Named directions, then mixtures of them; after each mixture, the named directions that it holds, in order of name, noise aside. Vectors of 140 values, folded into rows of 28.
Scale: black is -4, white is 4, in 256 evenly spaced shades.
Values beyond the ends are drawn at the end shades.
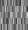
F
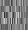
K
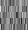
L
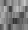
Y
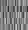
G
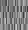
G.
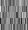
L.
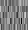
G, L.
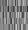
G.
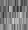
G, Y.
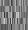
K.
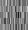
G, K.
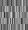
F, K.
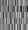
G.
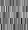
F, L.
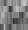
Y.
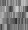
F, Y.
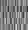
G.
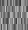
F.
